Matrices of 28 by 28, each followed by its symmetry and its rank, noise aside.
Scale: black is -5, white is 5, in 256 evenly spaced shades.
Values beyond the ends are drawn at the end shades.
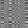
no symmetry, rank one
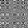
no symmetry, rank two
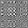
symmetric, rank two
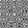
symmetric, rank three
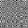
no symmetry, rank two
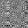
no symmetry, rank three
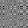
no symmetry, rank one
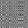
no symmetry, rank one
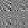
no symmetry, rank two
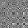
symmetric, rank three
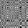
symmetric, rank two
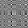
no symmetry, rank one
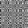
no symmetry, rank two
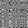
antisymmetric, rank two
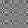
no symmetry, rank one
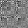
symmetric, rank three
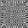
antisymmetric, rank two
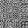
symmetric, rank three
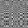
no symmetry, rank one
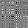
symmetric, rank one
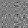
no symmetry, rank three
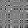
symmetric, rank two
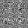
no symmetry, rank three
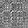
symmetric, rank three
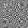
symmetric, rank three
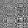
antisymmetric, rank two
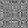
antisymmetric, rank two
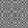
symmetric, rank one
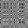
no symmetry, rank two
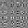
antisymmetric, rank two
